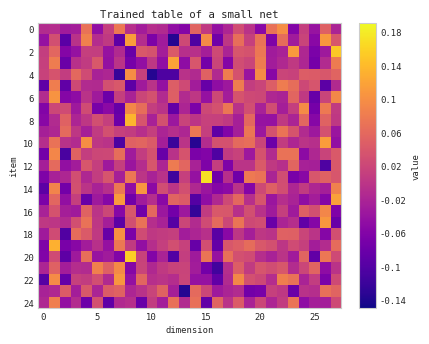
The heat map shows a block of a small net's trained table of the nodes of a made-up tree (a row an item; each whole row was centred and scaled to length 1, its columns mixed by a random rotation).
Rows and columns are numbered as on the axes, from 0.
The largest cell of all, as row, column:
13, 15
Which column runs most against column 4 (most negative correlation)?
12
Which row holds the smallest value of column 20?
23
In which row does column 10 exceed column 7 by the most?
10
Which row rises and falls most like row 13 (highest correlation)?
1
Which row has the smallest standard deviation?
9
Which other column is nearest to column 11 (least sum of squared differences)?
21
